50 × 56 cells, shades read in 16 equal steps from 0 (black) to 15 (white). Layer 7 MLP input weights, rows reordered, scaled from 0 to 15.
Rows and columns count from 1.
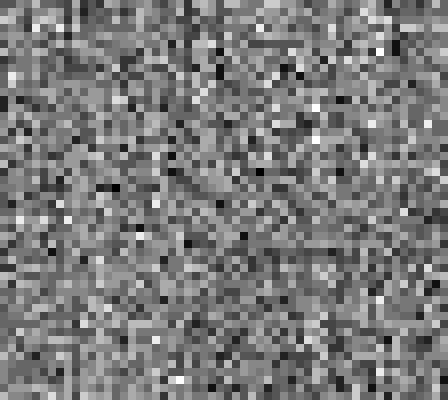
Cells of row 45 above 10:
6
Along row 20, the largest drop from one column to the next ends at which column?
35
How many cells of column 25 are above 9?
9
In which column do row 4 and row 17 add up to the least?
4
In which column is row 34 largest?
54
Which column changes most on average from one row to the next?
25
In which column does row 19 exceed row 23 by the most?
38
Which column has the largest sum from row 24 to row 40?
13
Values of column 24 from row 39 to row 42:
7 10 5 4
